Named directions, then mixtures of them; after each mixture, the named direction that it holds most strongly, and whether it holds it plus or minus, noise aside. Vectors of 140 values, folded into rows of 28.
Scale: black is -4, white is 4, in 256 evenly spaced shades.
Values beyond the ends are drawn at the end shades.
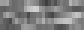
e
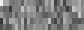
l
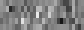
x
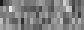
l, minus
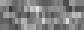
e, plus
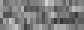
e, minus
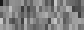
l, minus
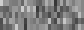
l, plus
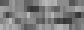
e, minus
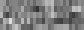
e, minus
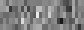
x, plus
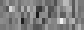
x, minus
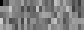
l, minus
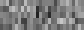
x, minus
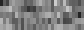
l, minus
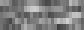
e, plus
